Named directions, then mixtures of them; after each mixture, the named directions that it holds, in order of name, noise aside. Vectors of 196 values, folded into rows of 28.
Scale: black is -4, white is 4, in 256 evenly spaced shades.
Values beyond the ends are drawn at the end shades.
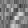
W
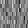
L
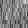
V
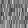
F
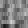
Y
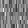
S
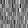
L.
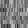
F, S, Y.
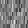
L, W.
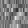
S, W.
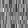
S.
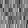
L, S, Y.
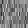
F, V.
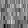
L, V, Y.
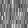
F, L, W.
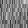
V.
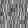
F.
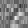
W.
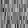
S.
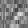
W.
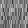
F.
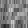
V, W, Y.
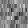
F, W.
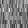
S, V.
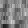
Y.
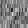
F, S, W.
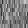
F, V.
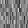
L.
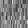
F, S, V.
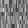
S.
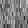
L, V, Y.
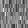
S.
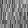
V.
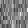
F, W, Y.
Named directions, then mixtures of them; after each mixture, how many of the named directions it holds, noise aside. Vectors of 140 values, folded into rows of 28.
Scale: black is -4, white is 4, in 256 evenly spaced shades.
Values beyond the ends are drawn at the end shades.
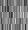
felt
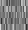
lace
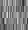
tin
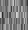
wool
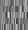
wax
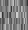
one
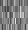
two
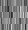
one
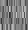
three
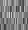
two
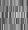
two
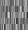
one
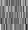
one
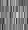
four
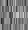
four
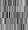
one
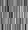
one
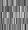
three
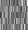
three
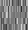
four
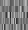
one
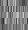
three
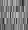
three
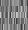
two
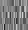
two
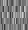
four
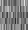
three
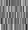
one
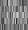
four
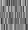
one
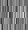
four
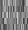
one
